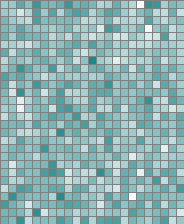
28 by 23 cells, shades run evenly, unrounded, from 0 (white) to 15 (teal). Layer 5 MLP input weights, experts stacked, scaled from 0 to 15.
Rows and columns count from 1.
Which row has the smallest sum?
5
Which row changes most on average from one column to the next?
22
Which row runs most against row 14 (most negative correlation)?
9
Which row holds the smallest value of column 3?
14
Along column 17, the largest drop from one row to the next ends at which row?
25
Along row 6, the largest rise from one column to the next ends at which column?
12
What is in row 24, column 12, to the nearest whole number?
5
